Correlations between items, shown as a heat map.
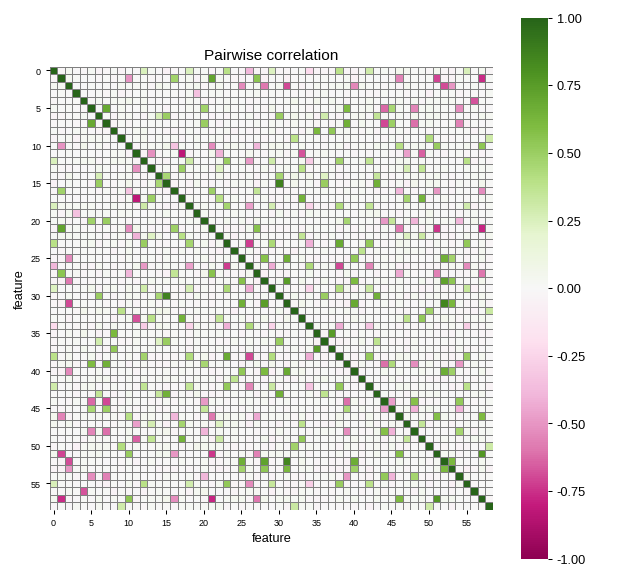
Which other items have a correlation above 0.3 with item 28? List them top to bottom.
25, 31, 40, 52, 53
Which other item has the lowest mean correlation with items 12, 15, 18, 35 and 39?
26
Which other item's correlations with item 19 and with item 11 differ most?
17
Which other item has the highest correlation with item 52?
31
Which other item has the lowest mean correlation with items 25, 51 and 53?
2
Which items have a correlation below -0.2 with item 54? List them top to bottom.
5, 7, 20, 39, 45
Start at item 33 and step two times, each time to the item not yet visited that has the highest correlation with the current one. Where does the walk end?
49
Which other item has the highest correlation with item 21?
1
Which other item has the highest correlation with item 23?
38
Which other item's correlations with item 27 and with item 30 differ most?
15
